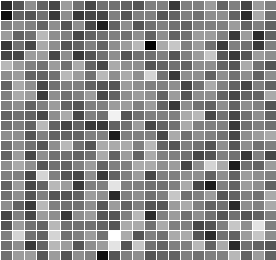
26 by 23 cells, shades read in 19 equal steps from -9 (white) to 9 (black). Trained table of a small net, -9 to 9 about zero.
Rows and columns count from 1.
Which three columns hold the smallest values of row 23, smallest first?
22, 20, 5
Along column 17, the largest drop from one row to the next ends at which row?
25
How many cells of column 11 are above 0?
8
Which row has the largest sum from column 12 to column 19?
19
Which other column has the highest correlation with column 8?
15
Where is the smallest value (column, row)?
10, 24
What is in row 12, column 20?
4
